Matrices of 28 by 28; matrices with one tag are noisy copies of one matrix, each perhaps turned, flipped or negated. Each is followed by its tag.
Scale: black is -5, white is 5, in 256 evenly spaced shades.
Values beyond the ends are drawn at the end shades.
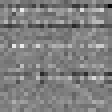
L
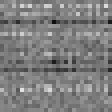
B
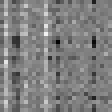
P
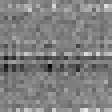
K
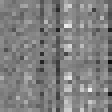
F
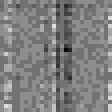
K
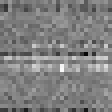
K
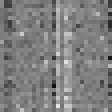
K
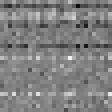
P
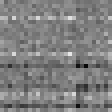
P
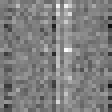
K
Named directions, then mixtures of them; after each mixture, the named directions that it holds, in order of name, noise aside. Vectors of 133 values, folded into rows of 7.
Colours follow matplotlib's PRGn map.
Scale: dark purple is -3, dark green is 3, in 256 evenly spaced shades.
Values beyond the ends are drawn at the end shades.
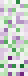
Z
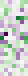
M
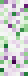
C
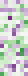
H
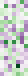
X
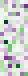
C, X, Z.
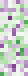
H.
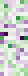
M, X.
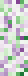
M, X, Z.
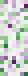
C.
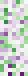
C, M, Z.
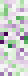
M, X.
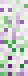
H, Z.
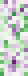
C, H.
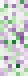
X.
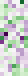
M, X.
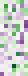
H, X, Z.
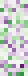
Z.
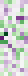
M.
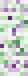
H.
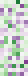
Z.
